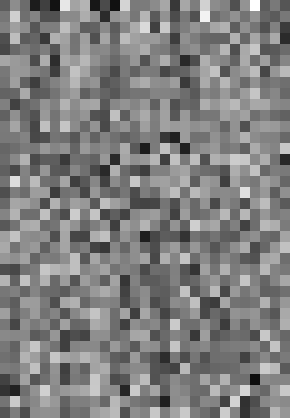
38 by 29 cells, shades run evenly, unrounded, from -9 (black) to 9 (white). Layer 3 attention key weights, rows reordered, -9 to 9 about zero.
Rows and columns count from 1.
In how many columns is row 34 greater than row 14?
14
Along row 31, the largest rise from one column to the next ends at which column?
27
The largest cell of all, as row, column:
1, 26
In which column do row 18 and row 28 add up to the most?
20
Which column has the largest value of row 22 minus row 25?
2
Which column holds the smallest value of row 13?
18
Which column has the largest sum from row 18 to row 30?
10
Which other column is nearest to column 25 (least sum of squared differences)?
22
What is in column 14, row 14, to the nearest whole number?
-3
